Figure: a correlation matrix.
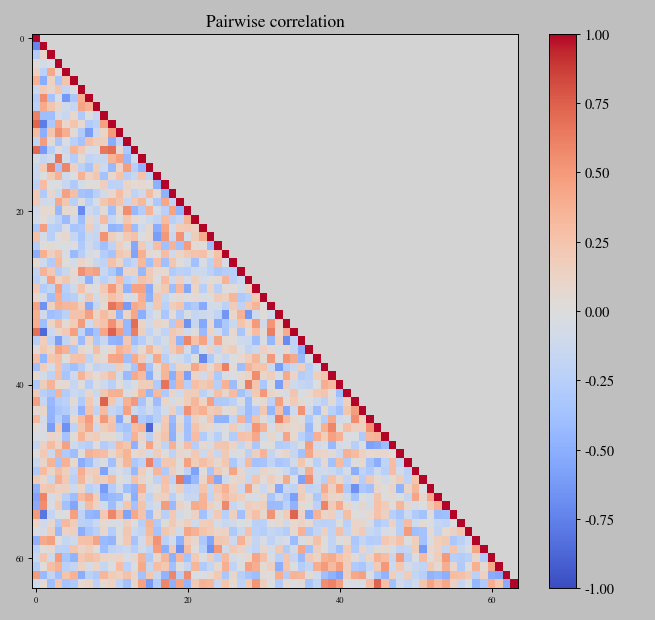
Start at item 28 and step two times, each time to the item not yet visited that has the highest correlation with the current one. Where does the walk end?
17
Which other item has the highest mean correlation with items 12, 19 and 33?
51
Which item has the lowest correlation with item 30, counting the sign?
15
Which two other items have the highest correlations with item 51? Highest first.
19, 36
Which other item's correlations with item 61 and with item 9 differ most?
42
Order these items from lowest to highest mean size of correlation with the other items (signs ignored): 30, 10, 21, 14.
30, 21, 14, 10
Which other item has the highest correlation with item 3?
14
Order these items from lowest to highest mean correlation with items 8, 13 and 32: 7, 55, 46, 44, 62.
55, 62, 46, 7, 44
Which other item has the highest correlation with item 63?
45
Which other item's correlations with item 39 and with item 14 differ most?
44
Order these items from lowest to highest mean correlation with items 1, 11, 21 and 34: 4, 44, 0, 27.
27, 44, 4, 0
